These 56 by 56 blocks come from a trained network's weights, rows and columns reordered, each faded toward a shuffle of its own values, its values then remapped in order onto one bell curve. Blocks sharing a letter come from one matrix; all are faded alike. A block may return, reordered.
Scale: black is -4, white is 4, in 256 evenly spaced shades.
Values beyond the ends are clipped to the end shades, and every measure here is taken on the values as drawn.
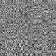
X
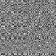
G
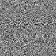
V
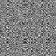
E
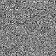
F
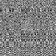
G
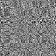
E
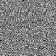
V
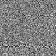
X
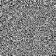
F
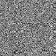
F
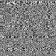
V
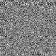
X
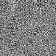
F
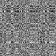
G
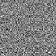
X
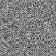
X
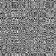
E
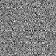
V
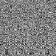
V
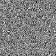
F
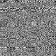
V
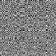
G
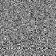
F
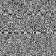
V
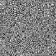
F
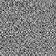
X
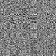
X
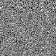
F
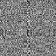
E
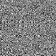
F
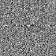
F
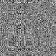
E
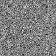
F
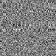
X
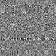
X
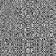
E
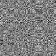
X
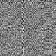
E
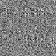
X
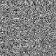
F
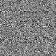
V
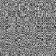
E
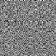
X
